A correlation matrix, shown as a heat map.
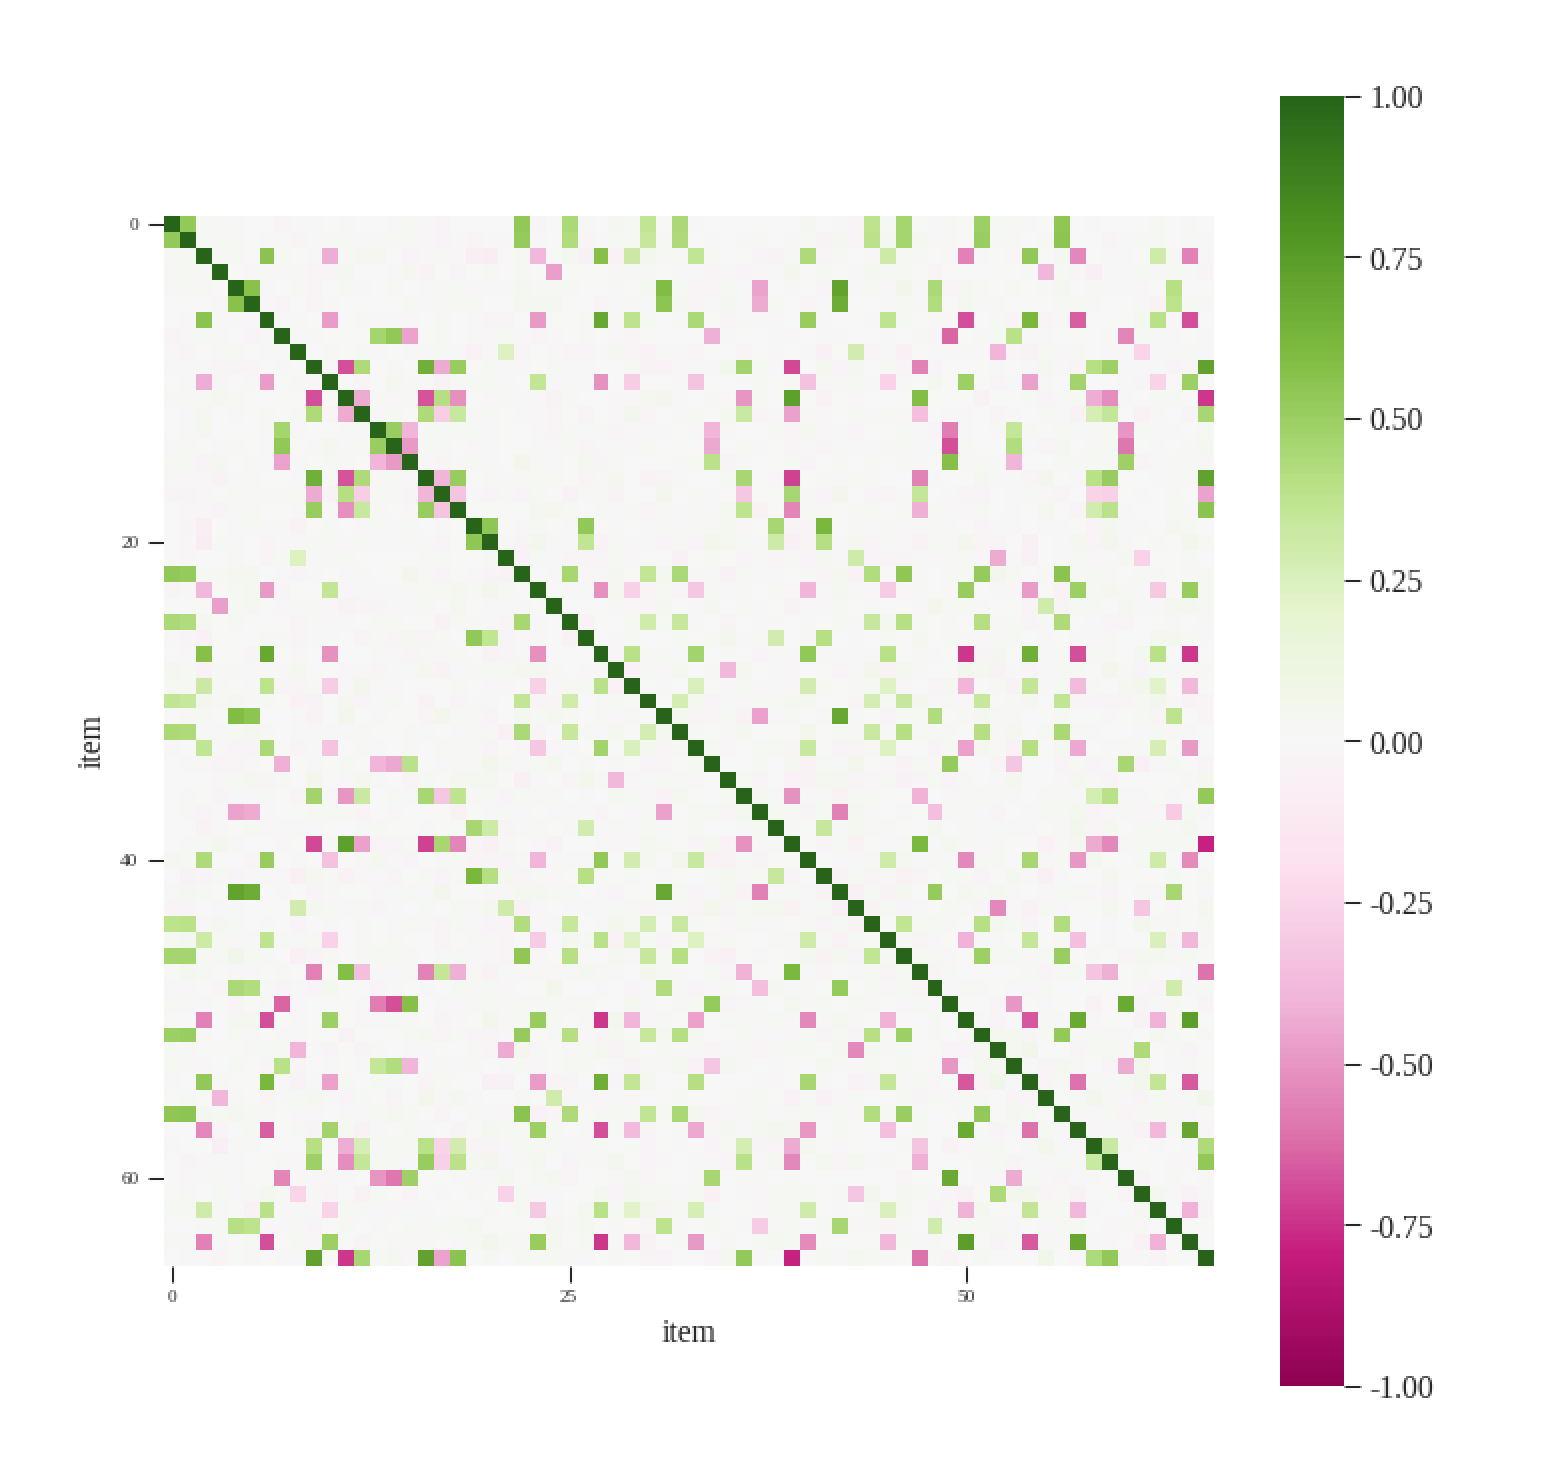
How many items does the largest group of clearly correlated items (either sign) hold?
14
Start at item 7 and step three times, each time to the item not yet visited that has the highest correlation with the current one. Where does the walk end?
53
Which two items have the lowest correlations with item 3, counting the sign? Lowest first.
24, 55
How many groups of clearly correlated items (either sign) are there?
9
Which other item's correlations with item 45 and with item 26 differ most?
19
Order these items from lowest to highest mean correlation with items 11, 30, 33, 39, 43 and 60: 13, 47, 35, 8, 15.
13, 35, 8, 15, 47
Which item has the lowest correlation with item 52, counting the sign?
43
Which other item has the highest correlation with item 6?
27
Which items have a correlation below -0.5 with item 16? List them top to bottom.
11, 39, 47
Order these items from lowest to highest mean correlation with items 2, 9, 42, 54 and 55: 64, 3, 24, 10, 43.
64, 10, 3, 43, 24
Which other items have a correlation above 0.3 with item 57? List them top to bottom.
10, 23, 50, 64
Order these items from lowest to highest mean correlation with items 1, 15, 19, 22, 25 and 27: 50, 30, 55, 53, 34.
50, 53, 55, 34, 30
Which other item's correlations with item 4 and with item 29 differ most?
42
